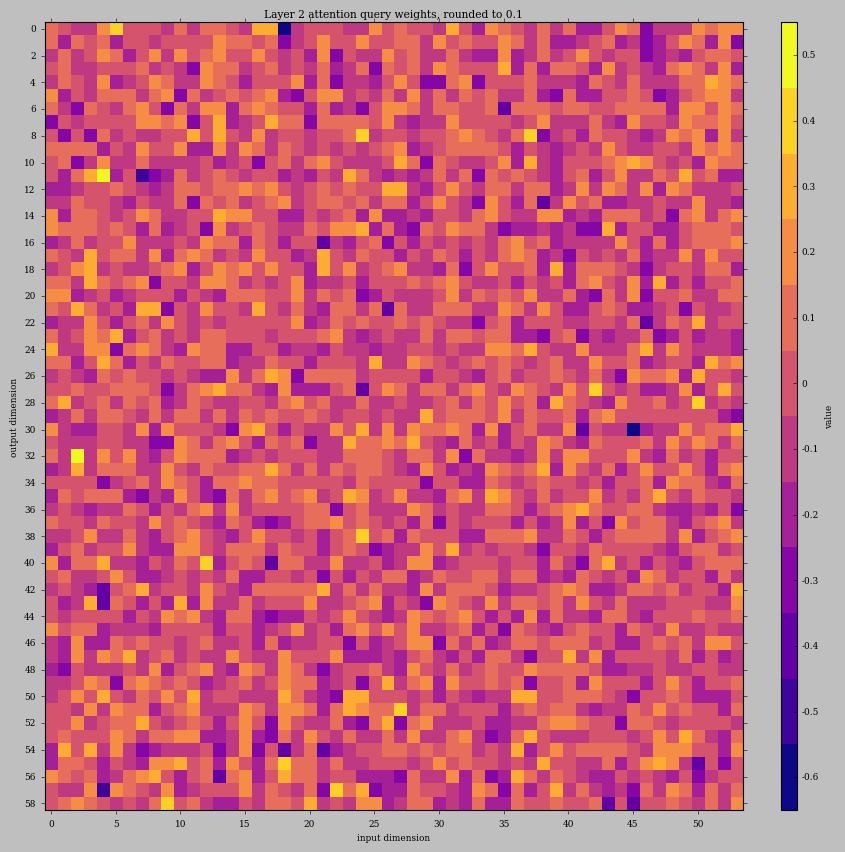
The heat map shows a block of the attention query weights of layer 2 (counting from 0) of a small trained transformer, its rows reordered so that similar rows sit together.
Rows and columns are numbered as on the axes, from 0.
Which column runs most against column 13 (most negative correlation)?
20
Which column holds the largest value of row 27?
42
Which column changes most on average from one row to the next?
24
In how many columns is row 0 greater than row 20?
25
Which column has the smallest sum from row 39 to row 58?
13
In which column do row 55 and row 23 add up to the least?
50
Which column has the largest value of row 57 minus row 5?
39
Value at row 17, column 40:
-0.3
